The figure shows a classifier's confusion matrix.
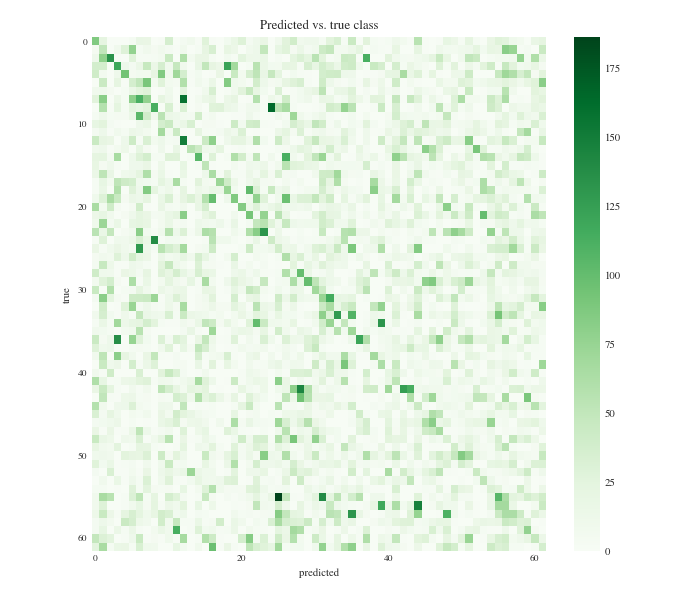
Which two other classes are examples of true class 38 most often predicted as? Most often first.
3, 34
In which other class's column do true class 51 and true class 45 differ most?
46
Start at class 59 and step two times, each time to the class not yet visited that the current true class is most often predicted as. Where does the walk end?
9
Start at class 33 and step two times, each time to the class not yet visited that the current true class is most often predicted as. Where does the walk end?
16
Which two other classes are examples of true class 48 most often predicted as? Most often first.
27, 30
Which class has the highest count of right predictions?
12
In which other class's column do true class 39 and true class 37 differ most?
34
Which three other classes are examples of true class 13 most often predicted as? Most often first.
52, 45, 46
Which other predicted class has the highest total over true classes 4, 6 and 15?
56
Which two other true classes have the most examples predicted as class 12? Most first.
7, 21
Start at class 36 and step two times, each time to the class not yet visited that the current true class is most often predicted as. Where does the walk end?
18
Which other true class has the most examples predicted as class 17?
58
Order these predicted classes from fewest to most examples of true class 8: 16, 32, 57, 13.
13, 57, 16, 32
